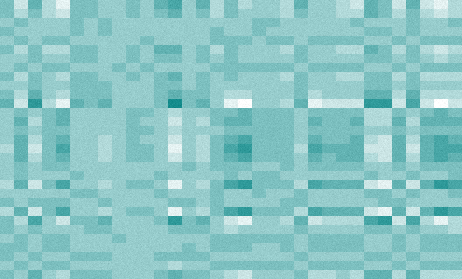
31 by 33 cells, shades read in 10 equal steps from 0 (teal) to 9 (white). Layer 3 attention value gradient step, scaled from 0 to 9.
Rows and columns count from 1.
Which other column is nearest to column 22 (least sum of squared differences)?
15
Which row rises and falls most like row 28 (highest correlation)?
19
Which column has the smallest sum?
17
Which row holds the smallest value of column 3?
12
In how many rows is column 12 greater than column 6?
3
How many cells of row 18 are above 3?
22
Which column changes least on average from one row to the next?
9
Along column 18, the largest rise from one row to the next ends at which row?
25
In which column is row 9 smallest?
13
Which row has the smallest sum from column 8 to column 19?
1
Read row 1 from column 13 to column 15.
2 5 3
